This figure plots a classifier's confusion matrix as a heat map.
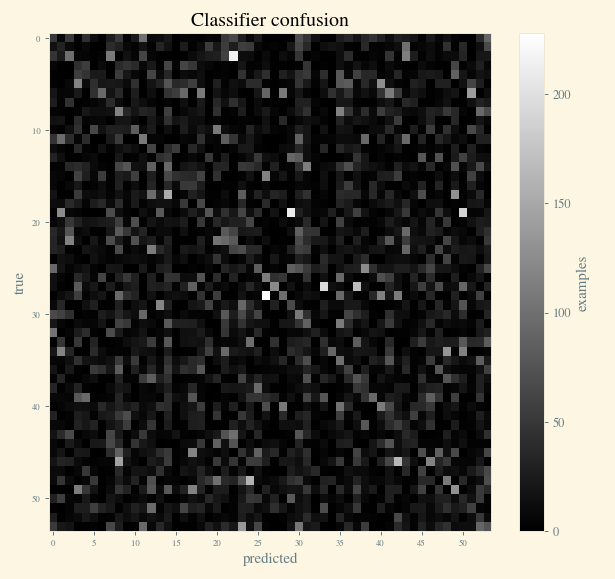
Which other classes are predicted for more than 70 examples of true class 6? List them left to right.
16, 18, 26, 28, 41, 51
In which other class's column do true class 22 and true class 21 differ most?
20
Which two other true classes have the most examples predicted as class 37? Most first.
27, 33
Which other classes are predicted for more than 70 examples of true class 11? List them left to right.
1, 21, 30, 38, 43
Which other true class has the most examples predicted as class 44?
41
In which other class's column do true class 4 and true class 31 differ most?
49
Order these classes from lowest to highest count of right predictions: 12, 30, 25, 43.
43, 12, 25, 30
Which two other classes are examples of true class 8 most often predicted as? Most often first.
35, 52
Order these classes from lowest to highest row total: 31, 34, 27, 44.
44, 31, 34, 27
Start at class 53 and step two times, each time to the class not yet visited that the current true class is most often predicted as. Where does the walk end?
12
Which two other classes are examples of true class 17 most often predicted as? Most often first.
14, 49
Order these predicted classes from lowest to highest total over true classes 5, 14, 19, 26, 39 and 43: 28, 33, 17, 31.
28, 33, 17, 31
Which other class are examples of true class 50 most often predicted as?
29
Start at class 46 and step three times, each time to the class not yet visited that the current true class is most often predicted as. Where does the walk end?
25
